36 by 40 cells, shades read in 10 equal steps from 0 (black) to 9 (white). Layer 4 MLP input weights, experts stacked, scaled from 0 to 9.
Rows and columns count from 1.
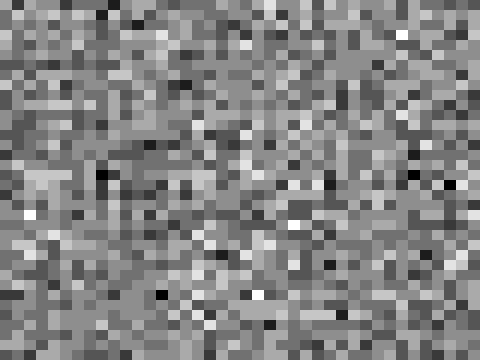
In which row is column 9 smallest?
18
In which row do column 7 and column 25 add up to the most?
23
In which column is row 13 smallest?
9
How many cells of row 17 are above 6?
3
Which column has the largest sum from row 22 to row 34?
17
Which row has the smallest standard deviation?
34
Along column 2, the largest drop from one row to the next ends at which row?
30
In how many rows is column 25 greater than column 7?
15
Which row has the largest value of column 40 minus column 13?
22
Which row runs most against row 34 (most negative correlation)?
33
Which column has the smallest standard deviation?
8
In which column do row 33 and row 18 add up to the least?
35
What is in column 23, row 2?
7
